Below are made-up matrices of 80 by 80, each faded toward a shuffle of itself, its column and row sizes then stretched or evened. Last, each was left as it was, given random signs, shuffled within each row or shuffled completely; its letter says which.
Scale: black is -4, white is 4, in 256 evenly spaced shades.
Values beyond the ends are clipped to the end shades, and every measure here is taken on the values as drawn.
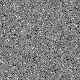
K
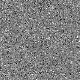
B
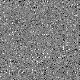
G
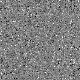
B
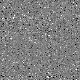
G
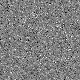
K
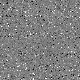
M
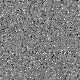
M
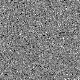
M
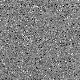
M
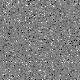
G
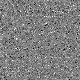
M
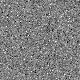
K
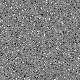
K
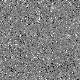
B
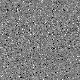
B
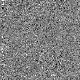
B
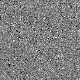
B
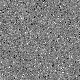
K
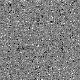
B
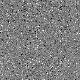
B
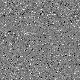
M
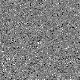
B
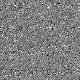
G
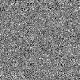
G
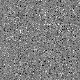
B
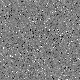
K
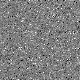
M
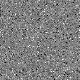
G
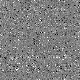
G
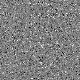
B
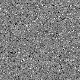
M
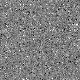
B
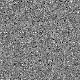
M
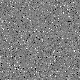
M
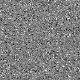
B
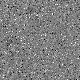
K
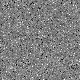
K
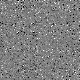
B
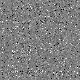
B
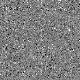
B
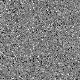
B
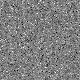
K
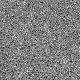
K
